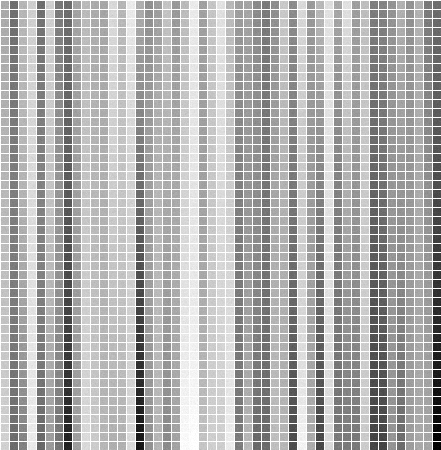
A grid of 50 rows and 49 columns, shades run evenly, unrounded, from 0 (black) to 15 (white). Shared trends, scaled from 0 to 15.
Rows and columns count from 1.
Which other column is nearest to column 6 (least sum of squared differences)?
13
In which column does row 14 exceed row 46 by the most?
16
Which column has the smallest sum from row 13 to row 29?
49
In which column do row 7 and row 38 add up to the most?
22
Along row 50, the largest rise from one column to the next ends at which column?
34
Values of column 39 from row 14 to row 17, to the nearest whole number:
11 11 11 11
